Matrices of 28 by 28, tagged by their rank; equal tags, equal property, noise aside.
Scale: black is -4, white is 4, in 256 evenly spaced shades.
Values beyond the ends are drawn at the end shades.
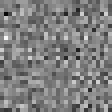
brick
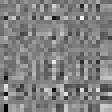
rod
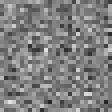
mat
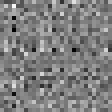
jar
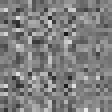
rod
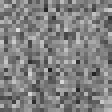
mat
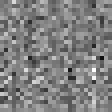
mat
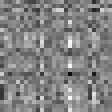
rod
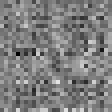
rod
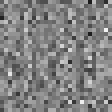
mat
